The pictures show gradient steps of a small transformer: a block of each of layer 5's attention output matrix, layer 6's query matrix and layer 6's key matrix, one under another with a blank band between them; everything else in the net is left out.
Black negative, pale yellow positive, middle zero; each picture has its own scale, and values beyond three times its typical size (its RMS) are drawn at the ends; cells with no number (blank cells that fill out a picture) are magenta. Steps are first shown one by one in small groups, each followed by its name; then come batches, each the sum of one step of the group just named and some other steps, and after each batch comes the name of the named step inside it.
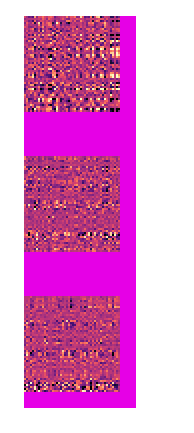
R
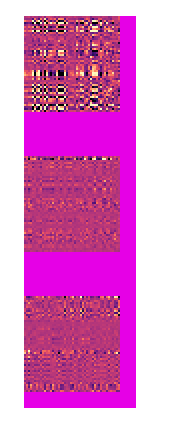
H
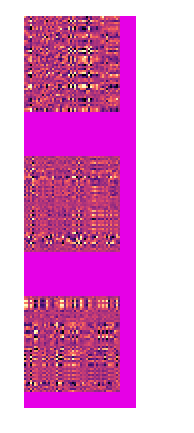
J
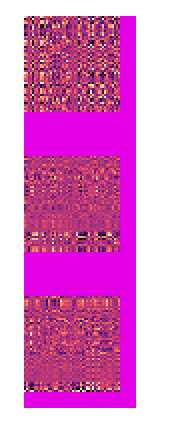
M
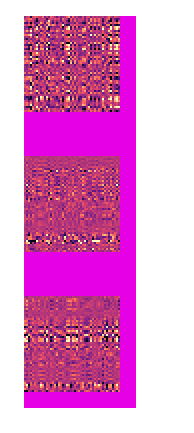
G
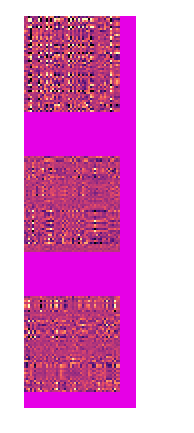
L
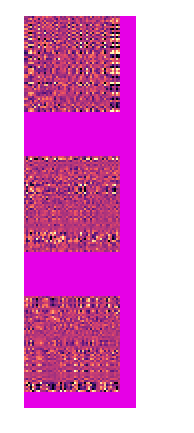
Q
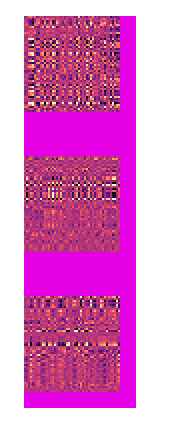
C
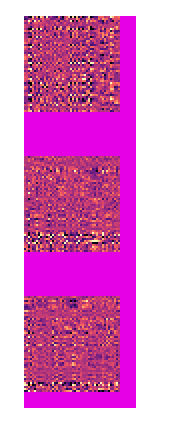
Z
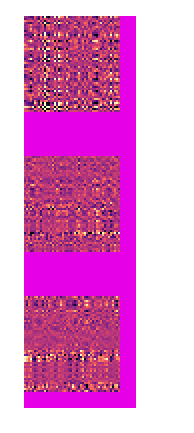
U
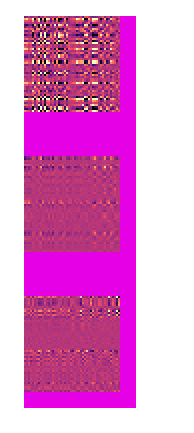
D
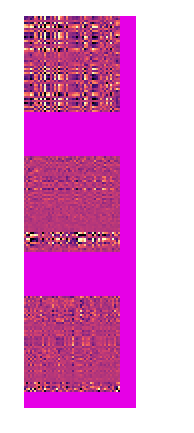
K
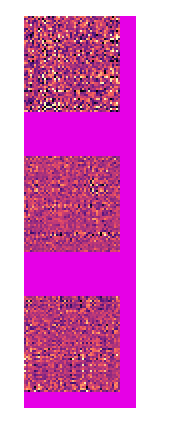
U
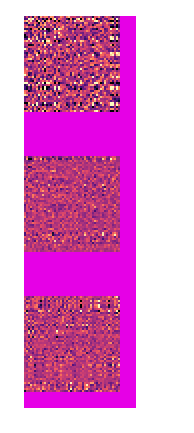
L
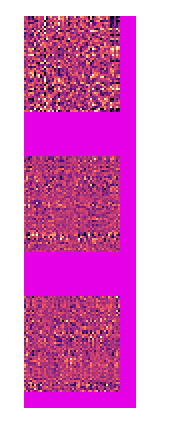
R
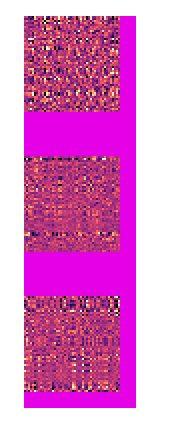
U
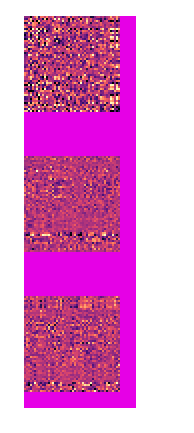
Z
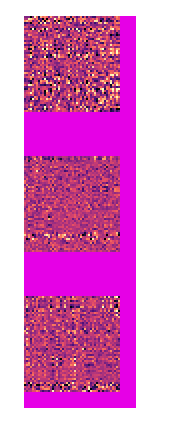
R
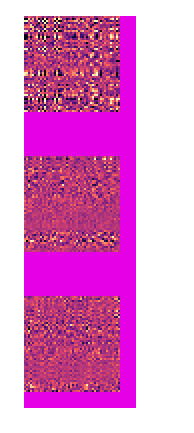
H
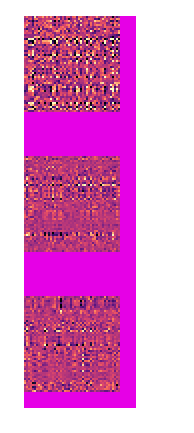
C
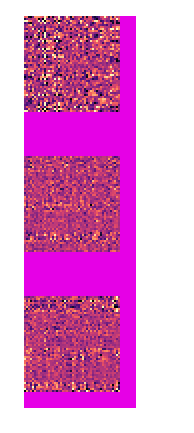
U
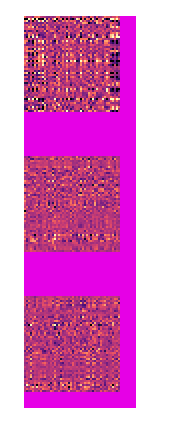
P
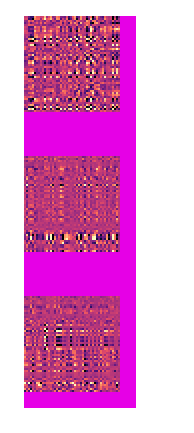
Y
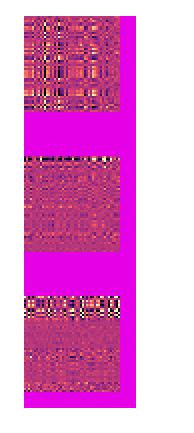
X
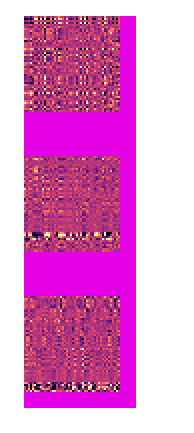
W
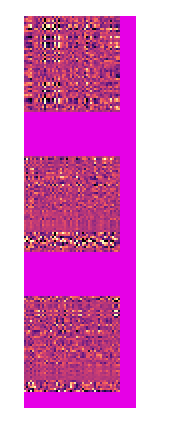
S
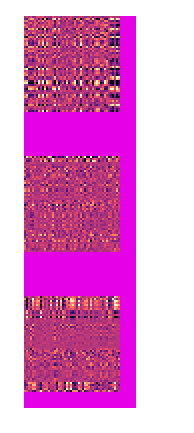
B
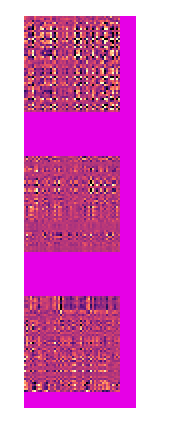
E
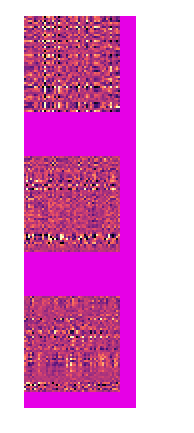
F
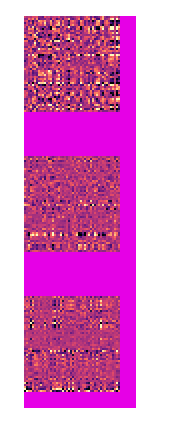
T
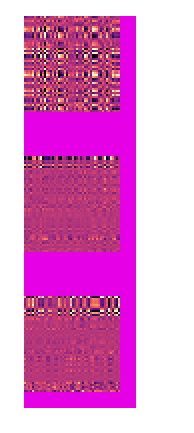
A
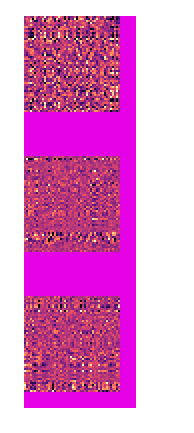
E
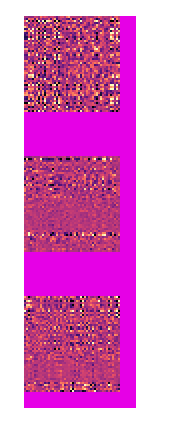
X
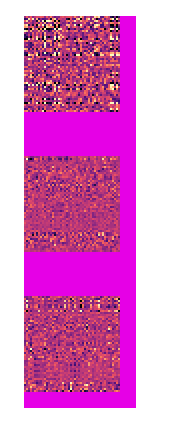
S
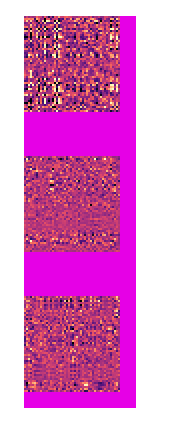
S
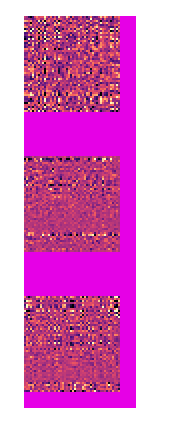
X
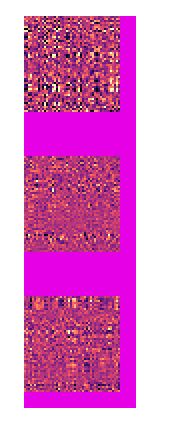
F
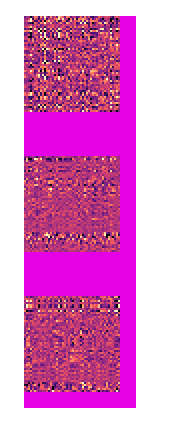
W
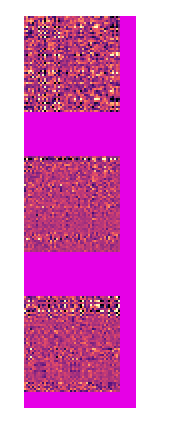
X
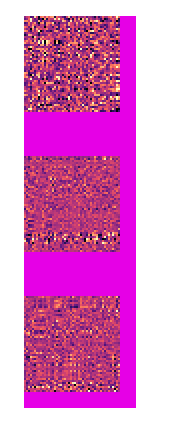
P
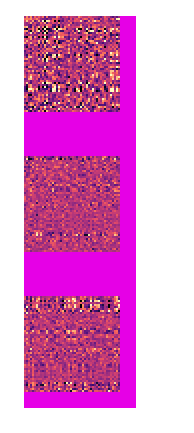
B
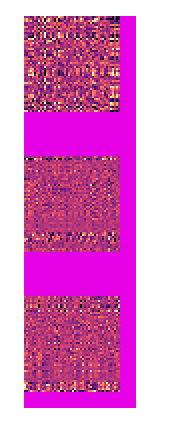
E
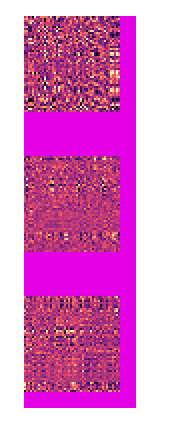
Y
